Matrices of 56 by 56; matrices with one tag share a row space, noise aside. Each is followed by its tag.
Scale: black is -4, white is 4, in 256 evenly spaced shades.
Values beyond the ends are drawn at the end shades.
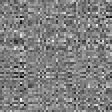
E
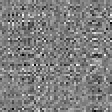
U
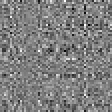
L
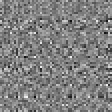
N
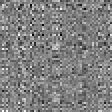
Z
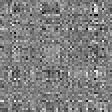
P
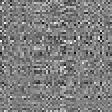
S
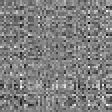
E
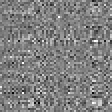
U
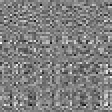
N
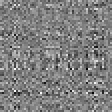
P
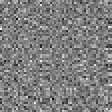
N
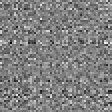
N
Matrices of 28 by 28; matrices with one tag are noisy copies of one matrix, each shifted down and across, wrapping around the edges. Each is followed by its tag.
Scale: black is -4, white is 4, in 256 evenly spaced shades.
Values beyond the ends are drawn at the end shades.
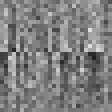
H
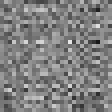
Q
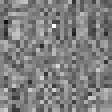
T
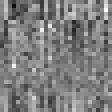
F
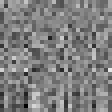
T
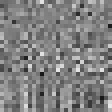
T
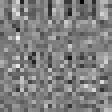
T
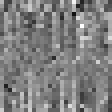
F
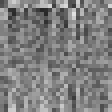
H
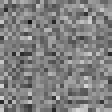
Q
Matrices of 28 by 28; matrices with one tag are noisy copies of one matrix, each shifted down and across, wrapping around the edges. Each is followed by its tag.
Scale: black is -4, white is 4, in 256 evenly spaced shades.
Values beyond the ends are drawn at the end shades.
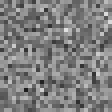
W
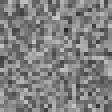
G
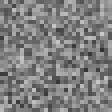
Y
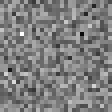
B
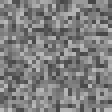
W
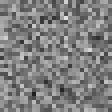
B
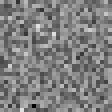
B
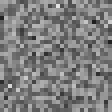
Y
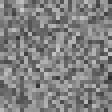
G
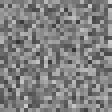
B
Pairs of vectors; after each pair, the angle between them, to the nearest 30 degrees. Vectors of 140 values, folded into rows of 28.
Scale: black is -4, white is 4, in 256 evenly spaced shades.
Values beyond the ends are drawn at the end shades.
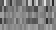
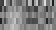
30 degrees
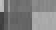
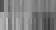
150 degrees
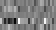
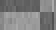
90 degrees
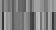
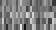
120 degrees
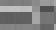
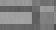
150 degrees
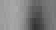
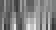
120 degrees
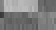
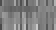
120 degrees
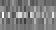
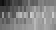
60 degrees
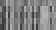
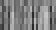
30 degrees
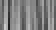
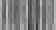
90 degrees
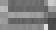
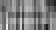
120 degrees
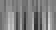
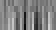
30 degrees
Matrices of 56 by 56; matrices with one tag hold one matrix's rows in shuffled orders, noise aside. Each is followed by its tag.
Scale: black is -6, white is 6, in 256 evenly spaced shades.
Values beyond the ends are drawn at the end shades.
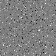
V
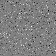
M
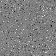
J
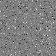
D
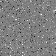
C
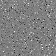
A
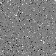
C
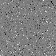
J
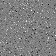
M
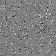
D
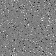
A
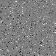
C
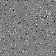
D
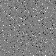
V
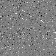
C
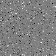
C
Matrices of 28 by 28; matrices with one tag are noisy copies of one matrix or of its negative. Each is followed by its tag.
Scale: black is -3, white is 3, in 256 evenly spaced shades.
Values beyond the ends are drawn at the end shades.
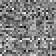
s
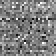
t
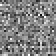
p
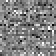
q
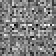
q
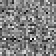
s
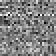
p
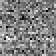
s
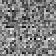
s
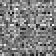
q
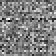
t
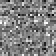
p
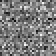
t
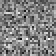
s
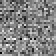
s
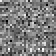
p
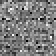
t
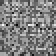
q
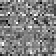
p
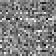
t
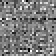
t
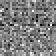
q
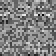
p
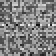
q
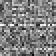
q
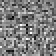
s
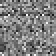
p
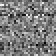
p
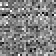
p
